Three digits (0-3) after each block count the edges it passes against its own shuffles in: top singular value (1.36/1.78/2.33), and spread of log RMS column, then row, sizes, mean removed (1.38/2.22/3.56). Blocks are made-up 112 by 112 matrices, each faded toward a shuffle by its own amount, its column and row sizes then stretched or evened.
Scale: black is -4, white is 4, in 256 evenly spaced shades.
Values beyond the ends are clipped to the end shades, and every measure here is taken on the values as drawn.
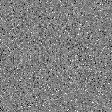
2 0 0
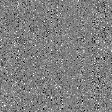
1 2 0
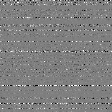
2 0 3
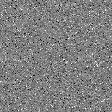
2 0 0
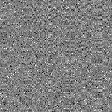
3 0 0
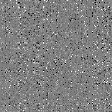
2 2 1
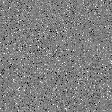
2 0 0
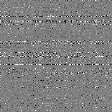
3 1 3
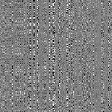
3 3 0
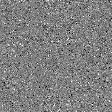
0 1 1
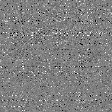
1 1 2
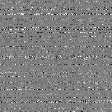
2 0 3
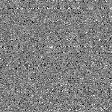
2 0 2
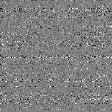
1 1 3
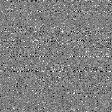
2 1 2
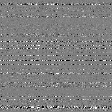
2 1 3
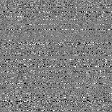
1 1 3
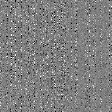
0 3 0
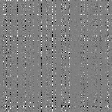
3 3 2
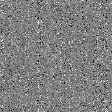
1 2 0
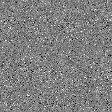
1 0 1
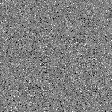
2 0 0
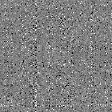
2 2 1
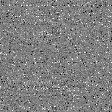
2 0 1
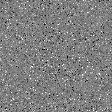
0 1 1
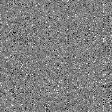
1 2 1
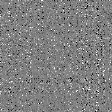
0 2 1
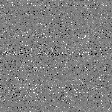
0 0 2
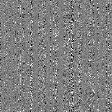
0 3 0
